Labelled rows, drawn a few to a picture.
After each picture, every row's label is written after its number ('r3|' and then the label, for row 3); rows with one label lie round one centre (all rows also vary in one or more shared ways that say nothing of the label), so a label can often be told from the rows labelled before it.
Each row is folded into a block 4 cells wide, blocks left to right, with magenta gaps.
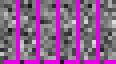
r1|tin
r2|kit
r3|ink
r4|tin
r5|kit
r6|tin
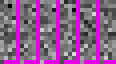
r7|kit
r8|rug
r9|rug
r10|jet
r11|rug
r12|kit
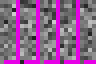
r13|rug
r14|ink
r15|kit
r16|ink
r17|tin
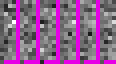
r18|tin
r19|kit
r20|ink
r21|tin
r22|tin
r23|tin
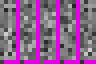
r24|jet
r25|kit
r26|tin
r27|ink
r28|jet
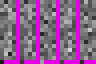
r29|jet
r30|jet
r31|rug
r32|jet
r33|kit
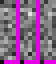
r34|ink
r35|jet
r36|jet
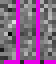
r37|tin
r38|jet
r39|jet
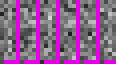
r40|jet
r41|tin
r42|jet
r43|tin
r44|tin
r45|jet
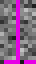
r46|ink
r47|ink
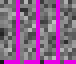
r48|jet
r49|kit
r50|ink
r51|kit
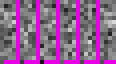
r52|tin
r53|ink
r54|ink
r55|kit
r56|jet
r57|tin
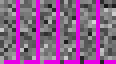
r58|rug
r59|rug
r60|rug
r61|kit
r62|tin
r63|ink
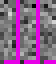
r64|jet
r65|ink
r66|tin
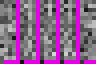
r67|ink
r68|jet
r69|jet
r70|jet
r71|tin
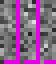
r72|ink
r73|tin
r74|rug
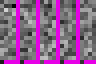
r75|ink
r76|tin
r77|kit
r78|ink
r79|jet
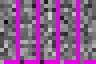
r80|rug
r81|ink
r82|jet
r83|rug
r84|kit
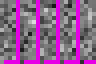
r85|rug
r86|tin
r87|ink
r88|kit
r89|jet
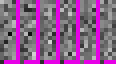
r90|tin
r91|tin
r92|jet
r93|jet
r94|rug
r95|jet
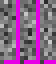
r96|kit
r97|tin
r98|jet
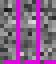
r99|tin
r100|tin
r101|kit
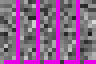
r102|rug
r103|kit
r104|kit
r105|kit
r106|tin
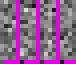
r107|kit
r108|ink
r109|jet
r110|jet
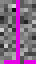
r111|rug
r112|ink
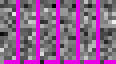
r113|rug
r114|tin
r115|ink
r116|ink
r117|kit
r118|tin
